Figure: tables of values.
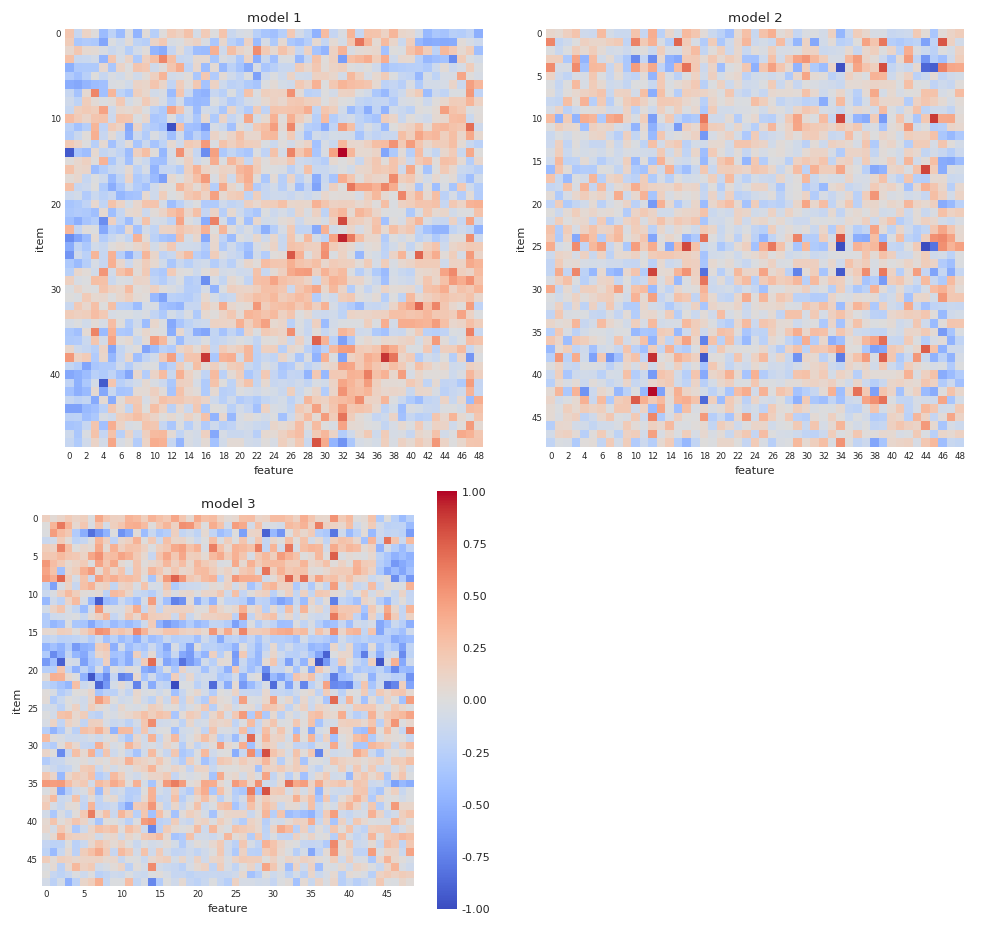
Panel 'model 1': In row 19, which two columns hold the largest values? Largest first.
39, 17
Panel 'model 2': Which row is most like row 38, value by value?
28
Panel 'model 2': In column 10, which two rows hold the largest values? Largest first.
43, 1
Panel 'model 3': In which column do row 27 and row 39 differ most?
14
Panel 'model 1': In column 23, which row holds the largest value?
34
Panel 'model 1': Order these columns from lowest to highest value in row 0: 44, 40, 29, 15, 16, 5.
29, 44, 5, 15, 40, 16
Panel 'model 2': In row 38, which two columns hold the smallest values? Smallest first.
18, 34
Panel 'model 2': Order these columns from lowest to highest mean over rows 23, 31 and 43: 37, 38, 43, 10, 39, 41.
43, 41, 37, 39, 38, 10
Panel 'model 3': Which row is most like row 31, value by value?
36
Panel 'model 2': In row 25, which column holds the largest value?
16
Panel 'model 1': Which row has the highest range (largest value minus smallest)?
14
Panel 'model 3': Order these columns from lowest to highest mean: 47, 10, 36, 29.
47, 36, 10, 29
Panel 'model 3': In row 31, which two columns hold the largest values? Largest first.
29, 27
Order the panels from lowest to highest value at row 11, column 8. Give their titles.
model 3, model 2, model 1
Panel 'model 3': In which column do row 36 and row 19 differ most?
27
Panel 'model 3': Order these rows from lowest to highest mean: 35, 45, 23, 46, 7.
23, 46, 45, 7, 35
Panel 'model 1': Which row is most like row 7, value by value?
35
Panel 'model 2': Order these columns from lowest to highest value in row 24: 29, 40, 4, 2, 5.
40, 2, 5, 4, 29
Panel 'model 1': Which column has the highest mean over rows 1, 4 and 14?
32
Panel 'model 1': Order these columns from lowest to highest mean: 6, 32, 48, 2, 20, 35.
2, 6, 20, 48, 35, 32
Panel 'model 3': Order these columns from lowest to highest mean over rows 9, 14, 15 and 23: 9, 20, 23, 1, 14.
1, 9, 20, 23, 14
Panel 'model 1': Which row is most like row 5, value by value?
47
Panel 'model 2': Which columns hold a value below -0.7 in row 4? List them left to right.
34, 44, 45
